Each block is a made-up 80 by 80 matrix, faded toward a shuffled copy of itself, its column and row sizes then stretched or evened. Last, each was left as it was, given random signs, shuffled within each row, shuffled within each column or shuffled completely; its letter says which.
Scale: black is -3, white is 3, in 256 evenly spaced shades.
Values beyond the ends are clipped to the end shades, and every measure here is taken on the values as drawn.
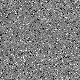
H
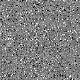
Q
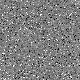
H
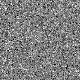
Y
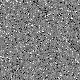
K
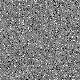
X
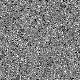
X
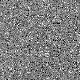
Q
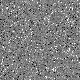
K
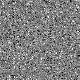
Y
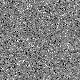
K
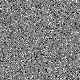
H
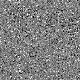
Q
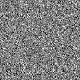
Q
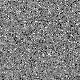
H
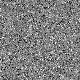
H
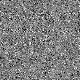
Y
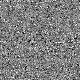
H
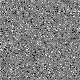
H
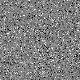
Y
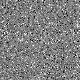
Y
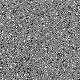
X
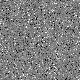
K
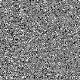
Q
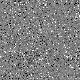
Y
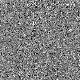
Y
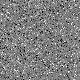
K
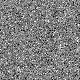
K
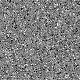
K
